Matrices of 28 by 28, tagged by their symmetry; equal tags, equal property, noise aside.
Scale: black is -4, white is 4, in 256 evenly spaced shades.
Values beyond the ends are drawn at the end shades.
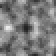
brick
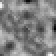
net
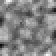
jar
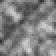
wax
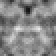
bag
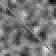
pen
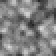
net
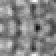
brick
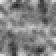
jar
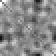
wax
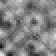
net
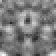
bag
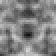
bag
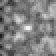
brick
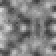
brick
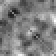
wax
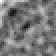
wax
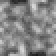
jar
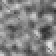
pen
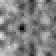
brick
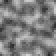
jar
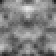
bag
